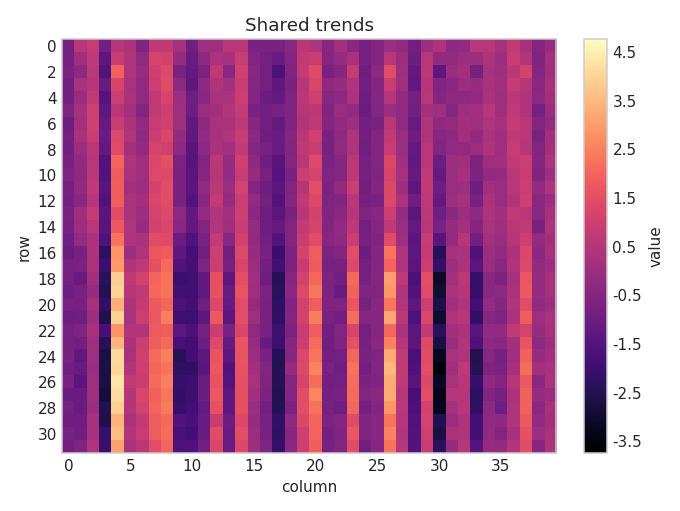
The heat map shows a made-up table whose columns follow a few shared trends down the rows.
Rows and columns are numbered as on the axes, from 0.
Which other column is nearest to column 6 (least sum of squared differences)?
27
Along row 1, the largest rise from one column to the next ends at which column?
4
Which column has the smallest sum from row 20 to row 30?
30
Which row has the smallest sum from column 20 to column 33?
5
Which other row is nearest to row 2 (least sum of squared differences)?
9
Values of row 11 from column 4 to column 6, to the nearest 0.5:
2 0 0
